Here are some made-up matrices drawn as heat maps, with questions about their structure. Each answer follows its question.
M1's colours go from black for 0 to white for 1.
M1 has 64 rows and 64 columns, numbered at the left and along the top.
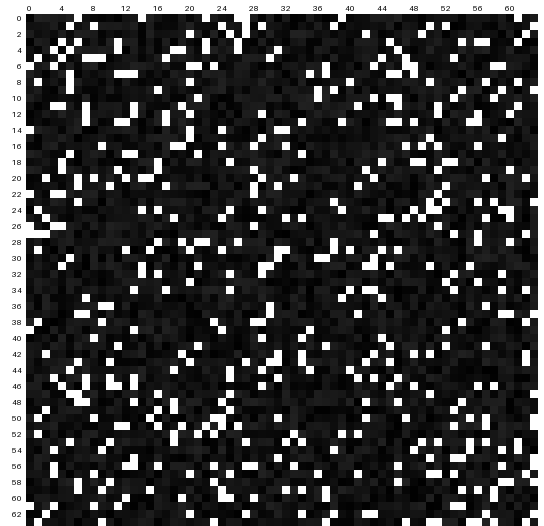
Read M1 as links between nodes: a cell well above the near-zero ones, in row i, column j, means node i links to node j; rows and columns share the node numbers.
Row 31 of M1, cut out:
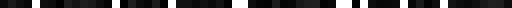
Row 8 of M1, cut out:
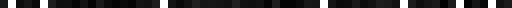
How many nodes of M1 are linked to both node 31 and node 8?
1
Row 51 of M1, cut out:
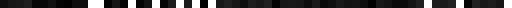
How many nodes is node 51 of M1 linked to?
10
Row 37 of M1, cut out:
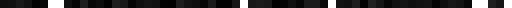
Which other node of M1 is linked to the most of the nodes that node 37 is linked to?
node 58
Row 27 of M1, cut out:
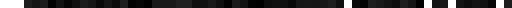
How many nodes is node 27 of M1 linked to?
7
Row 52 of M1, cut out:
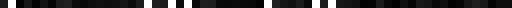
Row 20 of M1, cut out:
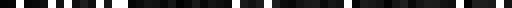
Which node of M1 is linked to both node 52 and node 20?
node 33
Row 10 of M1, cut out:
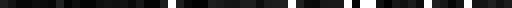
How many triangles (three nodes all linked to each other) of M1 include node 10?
3
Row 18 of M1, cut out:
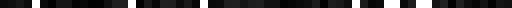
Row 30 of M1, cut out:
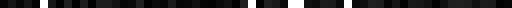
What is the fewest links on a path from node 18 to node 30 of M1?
3
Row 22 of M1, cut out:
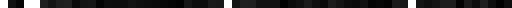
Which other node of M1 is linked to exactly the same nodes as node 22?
node 26
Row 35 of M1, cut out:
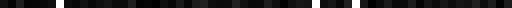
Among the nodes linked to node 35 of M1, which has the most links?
node 7
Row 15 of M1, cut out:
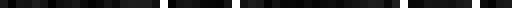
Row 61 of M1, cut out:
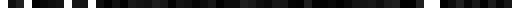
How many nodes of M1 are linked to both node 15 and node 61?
0
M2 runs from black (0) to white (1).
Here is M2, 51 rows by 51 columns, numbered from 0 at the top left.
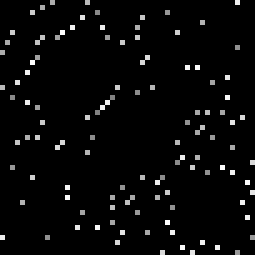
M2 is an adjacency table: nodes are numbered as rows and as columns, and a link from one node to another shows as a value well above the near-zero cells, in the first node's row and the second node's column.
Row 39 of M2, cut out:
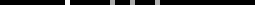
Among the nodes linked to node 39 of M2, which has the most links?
node 22
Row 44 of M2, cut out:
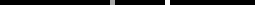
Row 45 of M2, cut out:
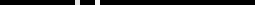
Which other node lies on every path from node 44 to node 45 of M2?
node 19
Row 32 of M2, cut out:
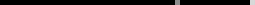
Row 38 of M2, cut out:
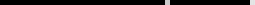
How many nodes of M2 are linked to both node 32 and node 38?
1
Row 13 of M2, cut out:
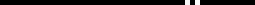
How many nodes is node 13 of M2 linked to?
2
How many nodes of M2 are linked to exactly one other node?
11
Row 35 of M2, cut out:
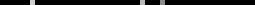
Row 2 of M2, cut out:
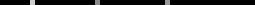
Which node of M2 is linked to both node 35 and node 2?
node 6
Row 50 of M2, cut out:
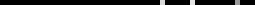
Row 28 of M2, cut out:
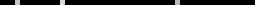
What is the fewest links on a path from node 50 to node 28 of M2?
3
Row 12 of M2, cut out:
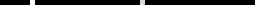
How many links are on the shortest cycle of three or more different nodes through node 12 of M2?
4
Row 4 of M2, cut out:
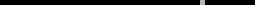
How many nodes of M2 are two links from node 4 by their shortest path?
2
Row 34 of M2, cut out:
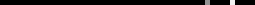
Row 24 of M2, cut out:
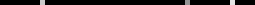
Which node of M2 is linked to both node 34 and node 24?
node 46
